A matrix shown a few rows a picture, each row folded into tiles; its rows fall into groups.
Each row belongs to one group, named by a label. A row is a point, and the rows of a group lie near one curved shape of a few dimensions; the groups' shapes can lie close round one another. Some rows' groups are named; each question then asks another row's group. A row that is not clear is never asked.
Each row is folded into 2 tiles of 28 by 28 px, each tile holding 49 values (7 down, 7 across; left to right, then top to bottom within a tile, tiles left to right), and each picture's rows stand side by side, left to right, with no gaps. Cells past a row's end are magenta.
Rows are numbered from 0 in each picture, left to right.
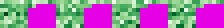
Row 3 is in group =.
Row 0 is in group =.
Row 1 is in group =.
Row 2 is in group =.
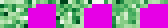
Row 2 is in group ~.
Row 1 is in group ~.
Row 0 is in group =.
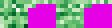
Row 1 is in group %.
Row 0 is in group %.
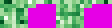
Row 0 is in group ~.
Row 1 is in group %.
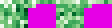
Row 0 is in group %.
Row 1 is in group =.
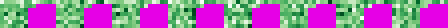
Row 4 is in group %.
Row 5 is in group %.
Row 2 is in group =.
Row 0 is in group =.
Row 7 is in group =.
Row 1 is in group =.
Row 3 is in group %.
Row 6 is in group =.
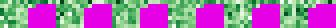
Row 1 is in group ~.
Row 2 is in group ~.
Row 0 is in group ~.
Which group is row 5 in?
%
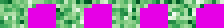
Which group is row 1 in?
~
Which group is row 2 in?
=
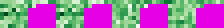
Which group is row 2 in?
=
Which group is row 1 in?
=
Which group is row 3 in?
~
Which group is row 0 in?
=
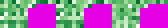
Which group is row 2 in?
=
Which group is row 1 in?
~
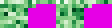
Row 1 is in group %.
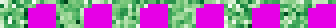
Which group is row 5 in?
=
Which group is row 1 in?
~
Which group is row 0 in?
%
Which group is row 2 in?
=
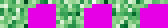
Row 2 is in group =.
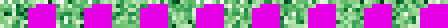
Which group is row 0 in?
%
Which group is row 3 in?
~
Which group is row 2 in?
%
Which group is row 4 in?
=
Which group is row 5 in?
~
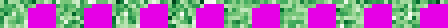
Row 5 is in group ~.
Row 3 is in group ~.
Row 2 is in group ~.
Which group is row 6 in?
~
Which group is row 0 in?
~
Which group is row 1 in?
=
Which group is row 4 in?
~
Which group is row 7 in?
=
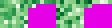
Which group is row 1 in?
~
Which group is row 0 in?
=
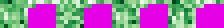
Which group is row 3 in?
~
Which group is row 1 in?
=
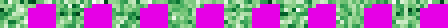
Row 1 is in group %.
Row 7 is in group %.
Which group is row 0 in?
~
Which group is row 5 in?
=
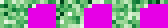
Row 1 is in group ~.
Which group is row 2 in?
=
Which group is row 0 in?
=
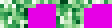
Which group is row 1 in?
~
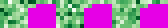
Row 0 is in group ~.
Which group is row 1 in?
%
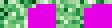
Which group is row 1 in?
=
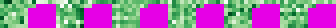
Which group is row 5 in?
%
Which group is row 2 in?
~
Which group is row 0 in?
~
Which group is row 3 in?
%
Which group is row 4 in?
%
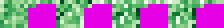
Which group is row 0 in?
%
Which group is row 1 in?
~
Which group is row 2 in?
%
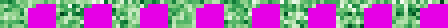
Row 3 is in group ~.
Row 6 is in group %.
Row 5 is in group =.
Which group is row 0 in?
~
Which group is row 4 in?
~
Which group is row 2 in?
~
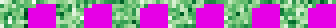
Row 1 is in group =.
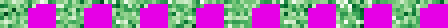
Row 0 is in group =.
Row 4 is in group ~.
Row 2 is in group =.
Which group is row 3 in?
=
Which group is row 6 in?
%
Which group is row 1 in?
=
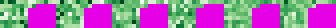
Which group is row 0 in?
~
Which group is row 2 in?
~
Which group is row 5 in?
~
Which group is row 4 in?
~
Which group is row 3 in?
=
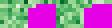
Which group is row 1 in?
~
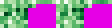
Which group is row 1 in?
%
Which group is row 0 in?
%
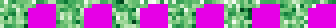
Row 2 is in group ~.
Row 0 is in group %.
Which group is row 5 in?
=
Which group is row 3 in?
%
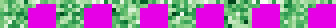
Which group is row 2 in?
~
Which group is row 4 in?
~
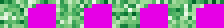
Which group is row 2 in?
%
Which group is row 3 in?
=
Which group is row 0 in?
~
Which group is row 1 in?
%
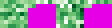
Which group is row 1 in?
%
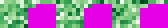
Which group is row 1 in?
~
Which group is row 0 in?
=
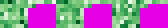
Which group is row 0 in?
~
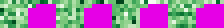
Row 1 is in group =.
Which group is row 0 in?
~
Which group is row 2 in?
~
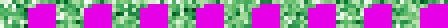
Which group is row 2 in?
%
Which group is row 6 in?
~
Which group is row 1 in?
~
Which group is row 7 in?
~
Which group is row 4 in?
%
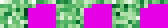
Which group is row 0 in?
%
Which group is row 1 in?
~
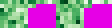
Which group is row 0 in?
~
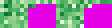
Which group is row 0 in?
%
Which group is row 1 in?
=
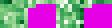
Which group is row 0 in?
~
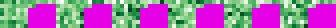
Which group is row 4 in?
=
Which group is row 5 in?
%
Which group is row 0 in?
~
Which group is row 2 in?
%
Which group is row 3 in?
~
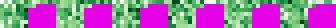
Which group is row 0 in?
%
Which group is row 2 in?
%
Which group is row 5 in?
~
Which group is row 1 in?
=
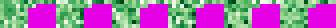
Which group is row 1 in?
%
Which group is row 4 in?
~
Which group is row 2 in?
~
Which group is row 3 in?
%
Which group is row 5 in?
=
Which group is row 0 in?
=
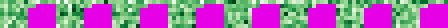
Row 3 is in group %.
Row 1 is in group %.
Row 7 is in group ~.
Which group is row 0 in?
=
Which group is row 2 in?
=
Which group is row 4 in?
~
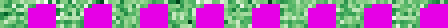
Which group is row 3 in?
~
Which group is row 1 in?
~
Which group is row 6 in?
%
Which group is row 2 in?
%
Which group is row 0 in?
%
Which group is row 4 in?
=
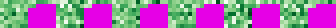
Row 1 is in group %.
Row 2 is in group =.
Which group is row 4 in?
%
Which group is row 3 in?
%
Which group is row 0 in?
%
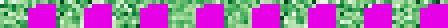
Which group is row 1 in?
~
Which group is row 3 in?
~
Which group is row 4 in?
~
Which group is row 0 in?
=
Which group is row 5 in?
~
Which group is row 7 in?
=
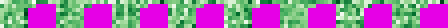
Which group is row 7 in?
%
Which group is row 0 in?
%
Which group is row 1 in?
%
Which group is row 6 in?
~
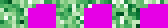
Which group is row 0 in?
~
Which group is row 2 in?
%
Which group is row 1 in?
=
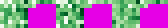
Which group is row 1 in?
%
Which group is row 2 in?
=
